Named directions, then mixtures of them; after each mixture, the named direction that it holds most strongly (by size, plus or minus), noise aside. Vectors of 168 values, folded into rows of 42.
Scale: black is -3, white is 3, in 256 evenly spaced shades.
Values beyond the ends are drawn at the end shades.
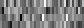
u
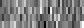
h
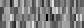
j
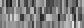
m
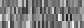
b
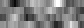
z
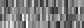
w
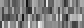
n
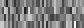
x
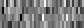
u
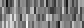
w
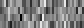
u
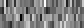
u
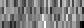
h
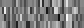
x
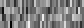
u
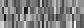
x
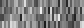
h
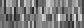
m
